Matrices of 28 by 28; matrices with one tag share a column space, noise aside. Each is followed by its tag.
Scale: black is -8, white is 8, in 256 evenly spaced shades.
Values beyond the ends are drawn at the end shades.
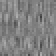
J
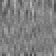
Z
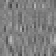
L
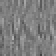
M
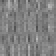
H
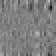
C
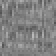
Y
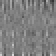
C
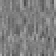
M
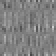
L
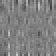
C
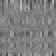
C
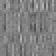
H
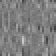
L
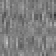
J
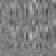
Y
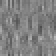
M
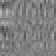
Y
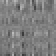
C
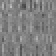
H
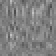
Y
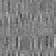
J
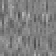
J
